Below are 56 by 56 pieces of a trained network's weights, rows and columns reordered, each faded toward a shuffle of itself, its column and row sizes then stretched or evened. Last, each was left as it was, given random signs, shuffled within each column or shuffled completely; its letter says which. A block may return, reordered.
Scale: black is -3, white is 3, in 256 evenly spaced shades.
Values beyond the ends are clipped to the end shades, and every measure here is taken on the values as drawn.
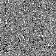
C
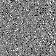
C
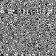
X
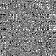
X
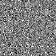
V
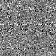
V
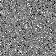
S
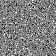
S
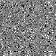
X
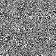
V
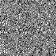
X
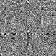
X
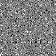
X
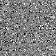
V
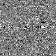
V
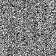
C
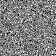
S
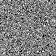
S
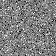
S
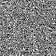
S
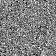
S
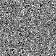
C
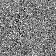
S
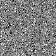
C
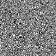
V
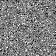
S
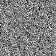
C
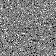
S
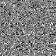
V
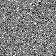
S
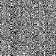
X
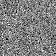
S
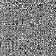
X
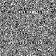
X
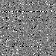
V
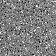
S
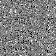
C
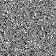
C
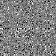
X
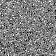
S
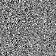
V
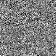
V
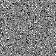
C
